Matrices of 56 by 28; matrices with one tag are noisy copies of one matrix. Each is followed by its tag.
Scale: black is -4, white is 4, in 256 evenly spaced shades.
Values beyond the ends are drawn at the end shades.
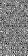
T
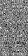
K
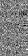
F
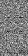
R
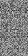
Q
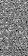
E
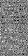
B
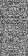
B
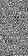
B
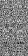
K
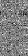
F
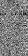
F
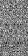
K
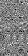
R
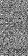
E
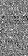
B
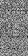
Q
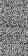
T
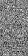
K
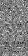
K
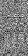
R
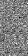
R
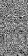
R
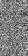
F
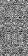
R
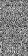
T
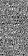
B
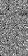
F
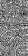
F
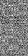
B
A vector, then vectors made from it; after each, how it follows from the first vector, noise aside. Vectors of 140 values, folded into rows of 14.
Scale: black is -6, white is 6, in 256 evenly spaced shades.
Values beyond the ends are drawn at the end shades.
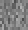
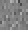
wrapped around, negated, partly zeroed.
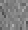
wrapped around, negated, partly zeroed.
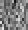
scaled up.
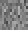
reversed, negated.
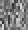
scaled up.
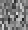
scaled up.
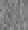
wrapped around, negated, shrunk.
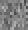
reversed, negated.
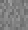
wrapped around, shrunk.
